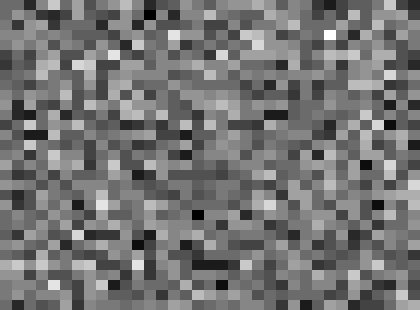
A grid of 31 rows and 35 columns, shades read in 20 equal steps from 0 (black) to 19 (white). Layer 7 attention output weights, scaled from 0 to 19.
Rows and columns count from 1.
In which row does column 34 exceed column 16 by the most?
14
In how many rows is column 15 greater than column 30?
9
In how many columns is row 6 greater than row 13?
22
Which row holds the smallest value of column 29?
7
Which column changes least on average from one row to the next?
26
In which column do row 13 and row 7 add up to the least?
33
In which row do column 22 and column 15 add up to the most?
4
